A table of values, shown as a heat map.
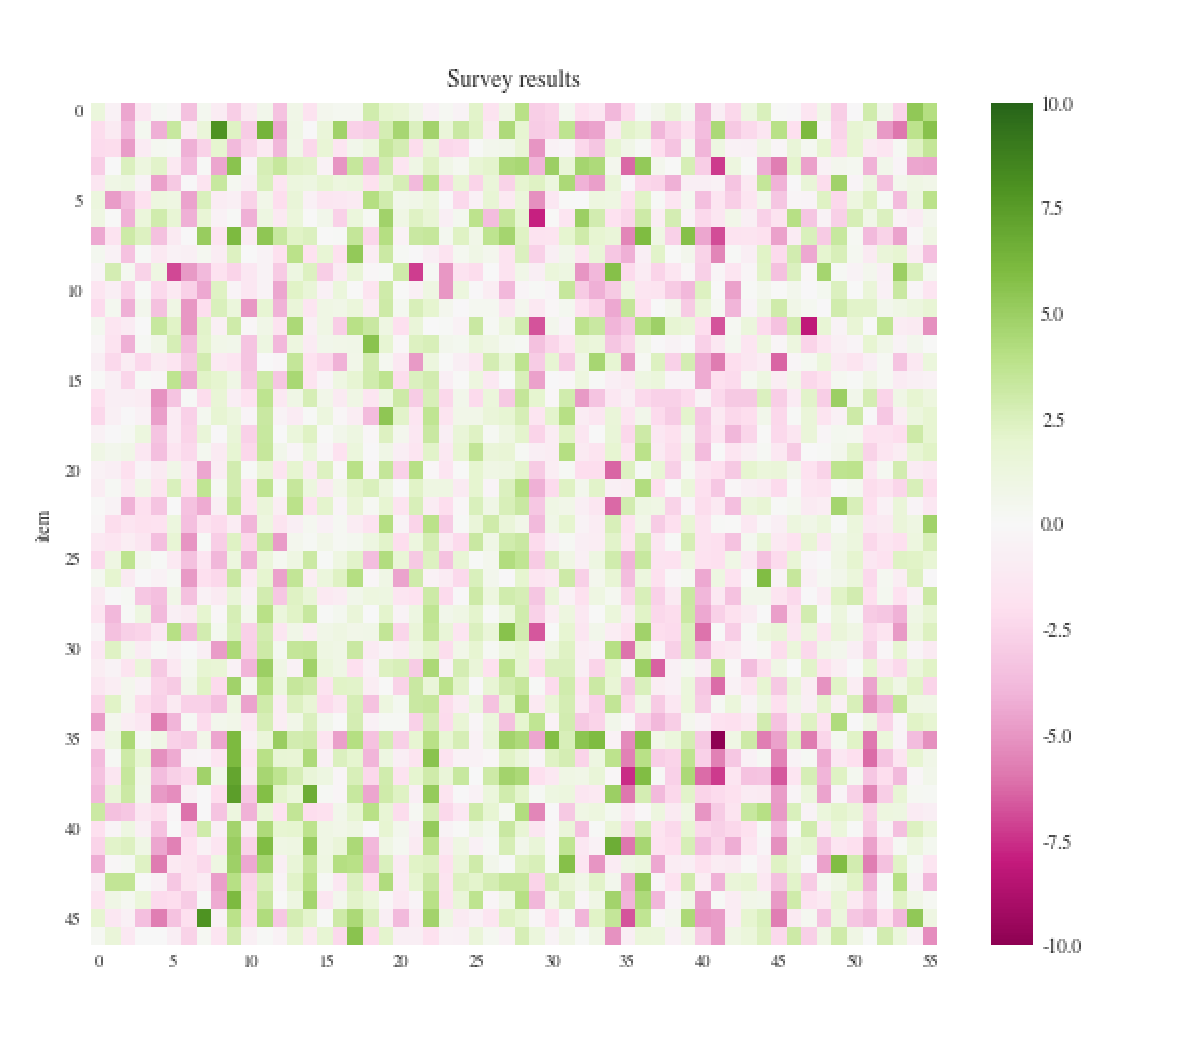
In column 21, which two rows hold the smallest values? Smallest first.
9, 14
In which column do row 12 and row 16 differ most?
47
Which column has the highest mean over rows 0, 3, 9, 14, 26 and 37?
28
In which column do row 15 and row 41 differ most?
5
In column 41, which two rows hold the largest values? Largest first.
1, 31
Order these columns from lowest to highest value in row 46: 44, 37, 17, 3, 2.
2, 3, 37, 44, 17
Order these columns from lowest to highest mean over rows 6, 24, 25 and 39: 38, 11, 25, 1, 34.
1, 38, 34, 11, 25
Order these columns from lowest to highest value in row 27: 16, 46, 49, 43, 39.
46, 16, 43, 49, 39
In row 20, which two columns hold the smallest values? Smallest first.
34, 7
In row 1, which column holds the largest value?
8
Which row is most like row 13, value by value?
15
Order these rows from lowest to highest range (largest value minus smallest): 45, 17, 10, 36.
10, 17, 36, 45
